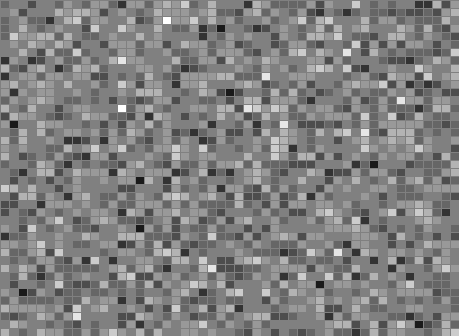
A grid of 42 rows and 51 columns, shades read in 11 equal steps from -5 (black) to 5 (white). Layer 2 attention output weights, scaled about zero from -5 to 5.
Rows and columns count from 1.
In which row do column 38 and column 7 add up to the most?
32
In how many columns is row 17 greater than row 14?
19
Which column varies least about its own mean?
18
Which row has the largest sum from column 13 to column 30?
14
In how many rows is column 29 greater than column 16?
19
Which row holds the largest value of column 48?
10
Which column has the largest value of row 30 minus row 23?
16
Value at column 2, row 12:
-3
